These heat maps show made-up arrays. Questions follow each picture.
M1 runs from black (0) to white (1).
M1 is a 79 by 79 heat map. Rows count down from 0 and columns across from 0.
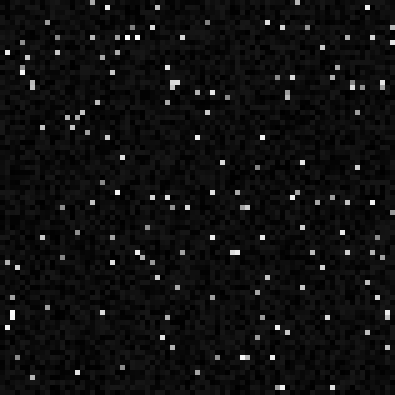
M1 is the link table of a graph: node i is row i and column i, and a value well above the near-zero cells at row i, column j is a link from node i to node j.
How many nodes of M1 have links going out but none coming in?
6
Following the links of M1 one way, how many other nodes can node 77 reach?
12
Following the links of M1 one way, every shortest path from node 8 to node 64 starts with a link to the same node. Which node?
node 4
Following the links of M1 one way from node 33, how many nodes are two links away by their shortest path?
8
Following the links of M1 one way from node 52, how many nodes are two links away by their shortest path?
6
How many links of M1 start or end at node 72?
1
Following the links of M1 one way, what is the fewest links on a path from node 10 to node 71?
4
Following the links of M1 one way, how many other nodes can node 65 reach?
9
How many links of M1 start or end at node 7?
8
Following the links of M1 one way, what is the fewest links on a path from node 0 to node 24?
5
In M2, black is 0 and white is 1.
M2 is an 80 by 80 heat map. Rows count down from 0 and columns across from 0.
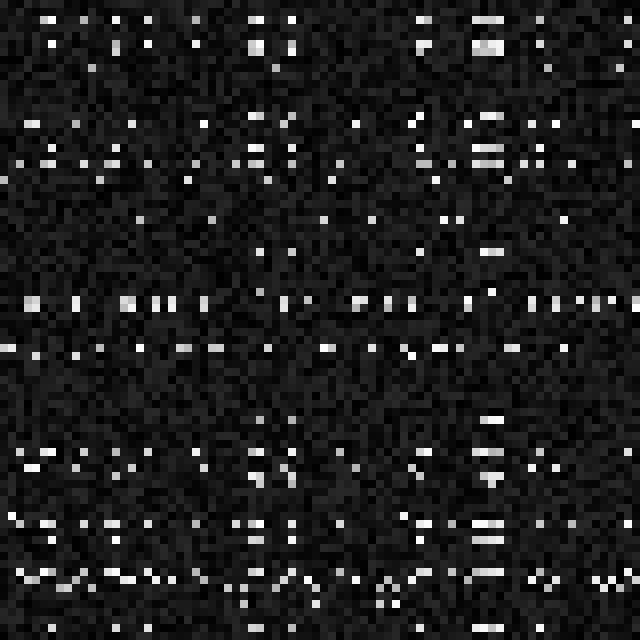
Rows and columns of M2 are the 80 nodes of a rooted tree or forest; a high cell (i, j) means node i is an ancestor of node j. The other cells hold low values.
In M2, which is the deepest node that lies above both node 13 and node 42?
71
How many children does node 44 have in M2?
3
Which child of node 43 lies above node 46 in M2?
27
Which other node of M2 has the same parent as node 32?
61
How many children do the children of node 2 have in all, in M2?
3
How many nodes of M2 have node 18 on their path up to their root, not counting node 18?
11
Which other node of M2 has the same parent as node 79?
58
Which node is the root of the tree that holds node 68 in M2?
73
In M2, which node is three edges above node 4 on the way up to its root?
15
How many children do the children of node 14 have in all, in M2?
1
